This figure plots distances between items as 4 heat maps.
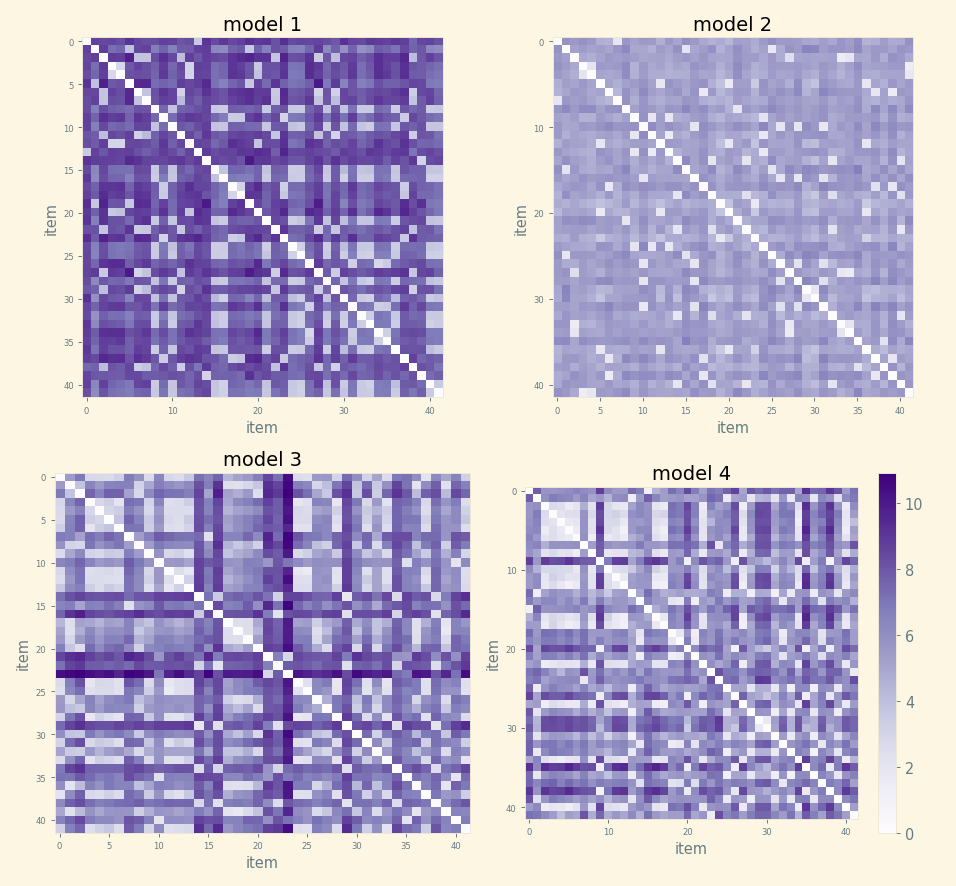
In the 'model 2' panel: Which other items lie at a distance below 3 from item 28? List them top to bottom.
10, 16, 26, 31
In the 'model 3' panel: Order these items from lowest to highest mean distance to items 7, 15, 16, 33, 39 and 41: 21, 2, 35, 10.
2, 10, 35, 21
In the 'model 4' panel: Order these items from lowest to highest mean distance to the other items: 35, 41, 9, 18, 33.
33, 18, 41, 9, 35
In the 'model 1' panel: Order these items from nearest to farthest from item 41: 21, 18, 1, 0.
21, 1, 18, 0
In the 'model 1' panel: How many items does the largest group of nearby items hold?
14
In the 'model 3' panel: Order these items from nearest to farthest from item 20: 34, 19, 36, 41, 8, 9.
8, 36, 19, 9, 41, 34
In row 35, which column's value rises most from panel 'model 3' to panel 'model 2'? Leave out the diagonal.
10
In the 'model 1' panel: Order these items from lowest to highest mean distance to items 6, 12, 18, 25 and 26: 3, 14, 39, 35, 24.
24, 35, 3, 39, 14
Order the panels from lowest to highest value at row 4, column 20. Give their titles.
model 1, model 2, model 3, model 4
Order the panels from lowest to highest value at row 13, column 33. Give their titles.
model 4, model 3, model 2, model 1
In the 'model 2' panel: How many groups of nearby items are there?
13
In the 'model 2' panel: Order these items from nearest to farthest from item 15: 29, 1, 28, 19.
1, 19, 28, 29
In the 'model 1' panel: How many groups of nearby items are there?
8
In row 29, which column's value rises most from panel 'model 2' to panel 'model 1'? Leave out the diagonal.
30
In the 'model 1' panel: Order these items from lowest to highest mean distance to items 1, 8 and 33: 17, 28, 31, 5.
28, 5, 31, 17
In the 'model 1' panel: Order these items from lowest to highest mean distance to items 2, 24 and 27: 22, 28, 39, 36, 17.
22, 28, 36, 39, 17
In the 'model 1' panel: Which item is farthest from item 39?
19
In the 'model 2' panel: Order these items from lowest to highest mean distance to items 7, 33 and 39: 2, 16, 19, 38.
2, 19, 38, 16
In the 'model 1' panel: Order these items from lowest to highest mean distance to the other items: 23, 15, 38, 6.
15, 38, 6, 23
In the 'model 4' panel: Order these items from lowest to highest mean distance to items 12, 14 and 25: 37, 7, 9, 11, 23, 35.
11, 37, 23, 7, 9, 35
